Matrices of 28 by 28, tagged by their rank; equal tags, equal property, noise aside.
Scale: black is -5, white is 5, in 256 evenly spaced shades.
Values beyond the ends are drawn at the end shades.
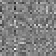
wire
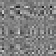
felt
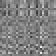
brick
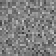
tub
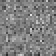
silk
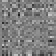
felt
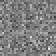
tub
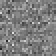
silk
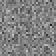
tub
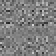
wire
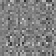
wire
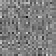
wire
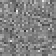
tub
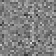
tub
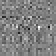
wire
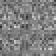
wire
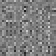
felt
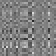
brick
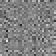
wire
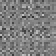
wire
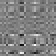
brick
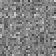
tub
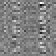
brick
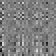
brick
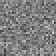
tub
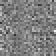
tub
